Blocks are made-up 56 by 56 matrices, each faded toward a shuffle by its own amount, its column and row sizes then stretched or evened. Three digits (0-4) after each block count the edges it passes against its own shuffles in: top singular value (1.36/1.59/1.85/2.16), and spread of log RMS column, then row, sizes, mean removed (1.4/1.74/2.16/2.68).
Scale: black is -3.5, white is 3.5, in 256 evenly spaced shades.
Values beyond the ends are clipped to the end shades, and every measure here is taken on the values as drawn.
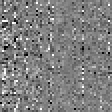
2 4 0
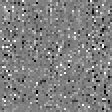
0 3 0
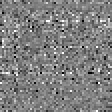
1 1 4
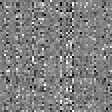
4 4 0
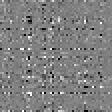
3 3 4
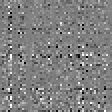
1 4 4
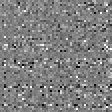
0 2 4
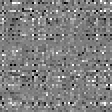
4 1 4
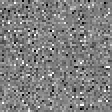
2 2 0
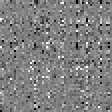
3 4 2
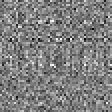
4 1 2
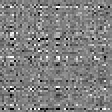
4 3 4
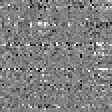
3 1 4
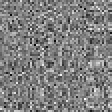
4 2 1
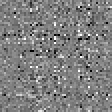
2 3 3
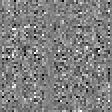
0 4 2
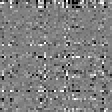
4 3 4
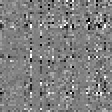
3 4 3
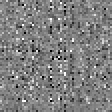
1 3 2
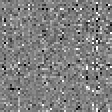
2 3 2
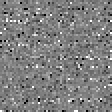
0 0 3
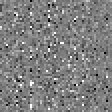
0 3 0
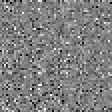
3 1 2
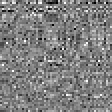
4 0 3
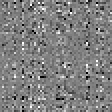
2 4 3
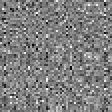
4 3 0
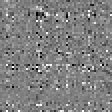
2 3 3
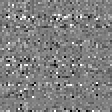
1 2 4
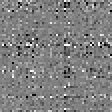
2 3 4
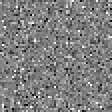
1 1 0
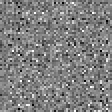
0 2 3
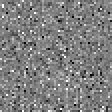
2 1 0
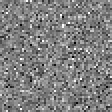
2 1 0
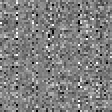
3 4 1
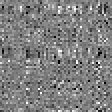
4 3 2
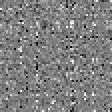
2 3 0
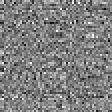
3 0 2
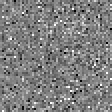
1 1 0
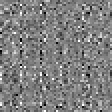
4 3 2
